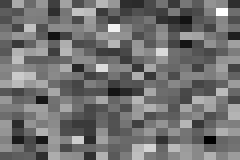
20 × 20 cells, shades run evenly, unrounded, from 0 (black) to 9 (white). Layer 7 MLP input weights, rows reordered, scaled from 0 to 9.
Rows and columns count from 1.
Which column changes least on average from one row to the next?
1
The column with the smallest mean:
11
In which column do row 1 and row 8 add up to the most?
2
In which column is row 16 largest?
16
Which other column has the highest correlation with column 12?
17
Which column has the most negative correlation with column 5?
8
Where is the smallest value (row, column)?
18, 18
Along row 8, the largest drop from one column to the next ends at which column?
3
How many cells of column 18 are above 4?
10
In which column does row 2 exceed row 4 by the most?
19
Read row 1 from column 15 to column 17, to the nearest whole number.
2 4 3
